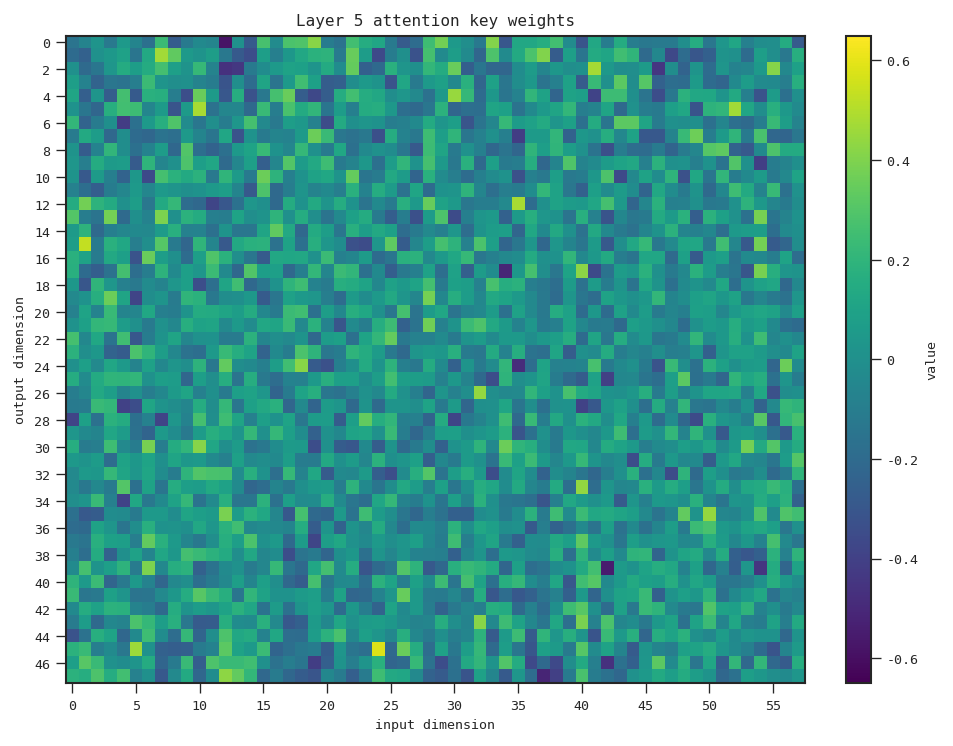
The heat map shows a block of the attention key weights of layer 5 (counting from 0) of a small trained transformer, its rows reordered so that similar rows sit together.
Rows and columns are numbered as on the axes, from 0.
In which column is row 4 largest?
30
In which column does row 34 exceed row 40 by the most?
39
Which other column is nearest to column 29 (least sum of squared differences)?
38
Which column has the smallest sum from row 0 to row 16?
12
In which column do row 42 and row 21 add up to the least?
21
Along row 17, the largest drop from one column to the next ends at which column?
41
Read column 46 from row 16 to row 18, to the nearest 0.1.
0.1 0 0
